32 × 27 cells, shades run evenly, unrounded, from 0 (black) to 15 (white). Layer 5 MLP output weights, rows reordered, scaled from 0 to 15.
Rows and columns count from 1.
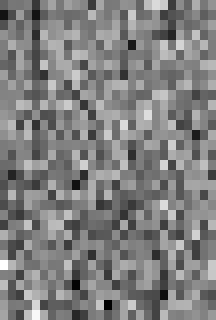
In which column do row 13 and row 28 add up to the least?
3
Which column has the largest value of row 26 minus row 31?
14
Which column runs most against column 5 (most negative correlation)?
20
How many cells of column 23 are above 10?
5
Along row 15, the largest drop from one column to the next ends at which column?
23
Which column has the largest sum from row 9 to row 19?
16
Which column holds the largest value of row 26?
22
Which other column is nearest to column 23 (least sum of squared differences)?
26
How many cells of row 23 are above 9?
6
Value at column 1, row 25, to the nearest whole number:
7
